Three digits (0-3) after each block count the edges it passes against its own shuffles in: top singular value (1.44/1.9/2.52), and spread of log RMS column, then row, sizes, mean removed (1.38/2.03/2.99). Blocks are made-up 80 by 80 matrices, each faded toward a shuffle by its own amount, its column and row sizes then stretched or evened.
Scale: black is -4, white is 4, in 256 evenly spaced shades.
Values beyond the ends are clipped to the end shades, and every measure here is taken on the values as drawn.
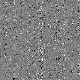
0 2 0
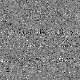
1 1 2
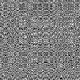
3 0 1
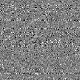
2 0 2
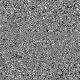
0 0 2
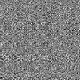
2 0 2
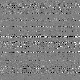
2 0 3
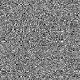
2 0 2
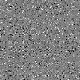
2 0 1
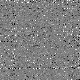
0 1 2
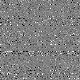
0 1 3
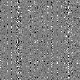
2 3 1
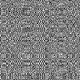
3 1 2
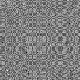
3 1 0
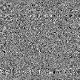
1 1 2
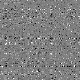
2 1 2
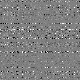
1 1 3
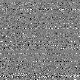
0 0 3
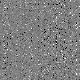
0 2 0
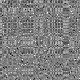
3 0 1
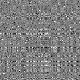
3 0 2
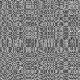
3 2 0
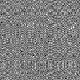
3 0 0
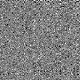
2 1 1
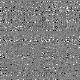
1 1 3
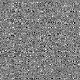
2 1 2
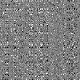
2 2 1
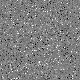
0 0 0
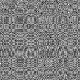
3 1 1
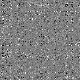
0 2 2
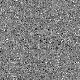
0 0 1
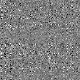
0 2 2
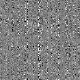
0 3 1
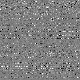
1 0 3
